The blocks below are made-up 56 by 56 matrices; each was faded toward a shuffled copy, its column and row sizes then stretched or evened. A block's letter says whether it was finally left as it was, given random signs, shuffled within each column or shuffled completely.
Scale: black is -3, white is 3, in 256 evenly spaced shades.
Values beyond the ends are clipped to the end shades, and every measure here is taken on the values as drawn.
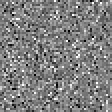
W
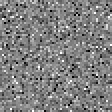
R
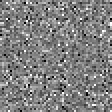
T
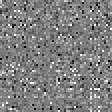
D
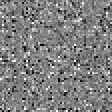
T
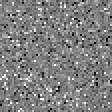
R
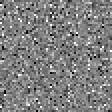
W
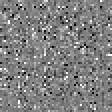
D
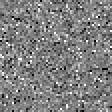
R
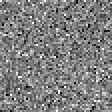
R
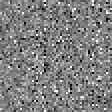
W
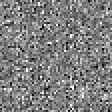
W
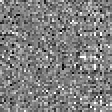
D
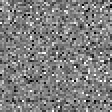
T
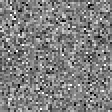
W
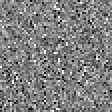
W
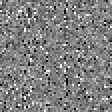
W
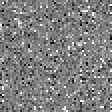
W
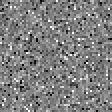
R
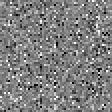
W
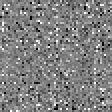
T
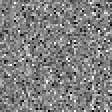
W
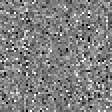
W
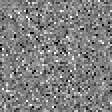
R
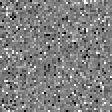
W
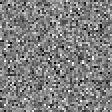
R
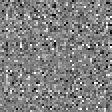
T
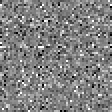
T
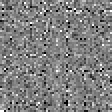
D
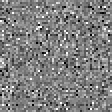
D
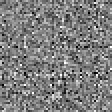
T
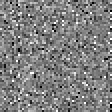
W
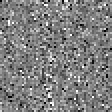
W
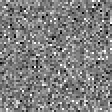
R
